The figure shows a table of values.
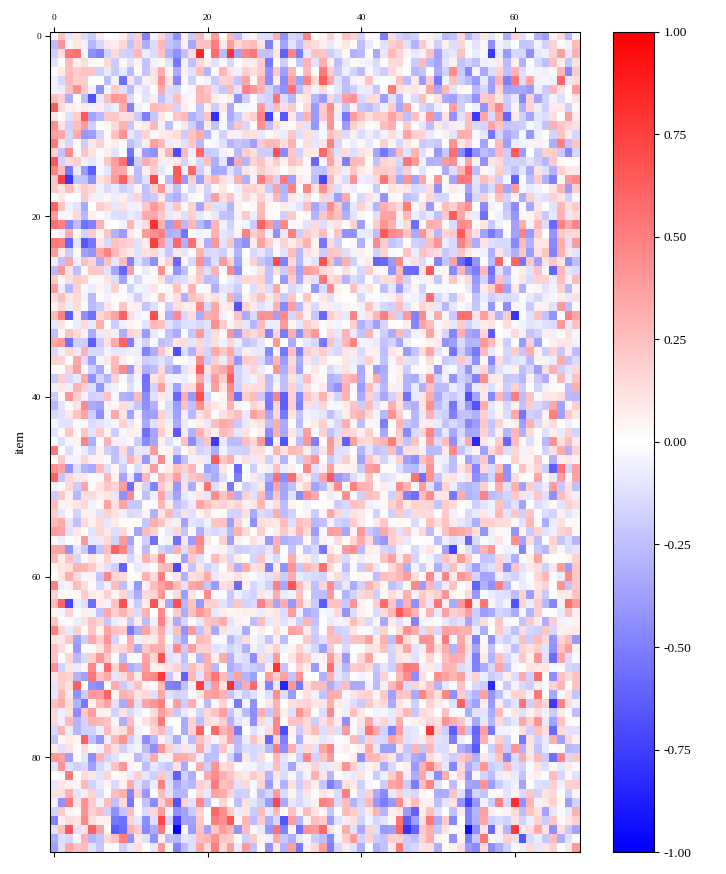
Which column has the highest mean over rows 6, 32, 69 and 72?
14
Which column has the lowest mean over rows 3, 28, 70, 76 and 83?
55
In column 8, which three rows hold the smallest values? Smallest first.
88, 87, 86
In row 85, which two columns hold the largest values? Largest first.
60, 29
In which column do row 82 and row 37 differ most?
19
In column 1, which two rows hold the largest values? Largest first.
16, 63
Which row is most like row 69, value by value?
76
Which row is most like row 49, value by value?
61
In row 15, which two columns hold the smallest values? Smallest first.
5, 2
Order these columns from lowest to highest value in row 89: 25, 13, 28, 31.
13, 31, 25, 28
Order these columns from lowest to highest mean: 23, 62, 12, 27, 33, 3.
12, 62, 3, 23, 27, 33
